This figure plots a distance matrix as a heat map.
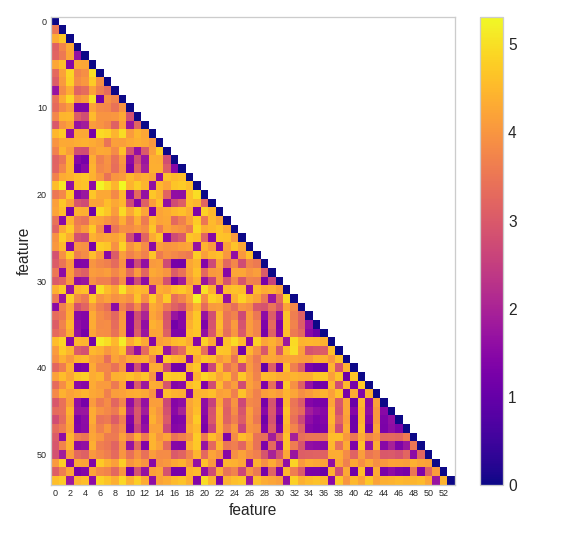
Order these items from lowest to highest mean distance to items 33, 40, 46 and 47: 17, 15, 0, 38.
17, 0, 15, 38
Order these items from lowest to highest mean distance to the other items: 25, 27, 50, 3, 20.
3, 20, 50, 25, 27
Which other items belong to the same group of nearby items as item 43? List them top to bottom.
14, 18, 39, 41
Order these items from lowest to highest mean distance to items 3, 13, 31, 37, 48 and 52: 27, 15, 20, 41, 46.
46, 20, 15, 27, 41
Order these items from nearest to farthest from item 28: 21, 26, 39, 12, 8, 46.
46, 12, 21, 8, 26, 39
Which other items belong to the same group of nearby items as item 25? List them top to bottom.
11, 15, 21, 38
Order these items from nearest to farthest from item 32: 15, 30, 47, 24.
30, 47, 24, 15
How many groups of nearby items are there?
8
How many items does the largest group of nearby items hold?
20
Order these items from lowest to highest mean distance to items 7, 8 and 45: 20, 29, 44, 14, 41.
44, 20, 29, 14, 41
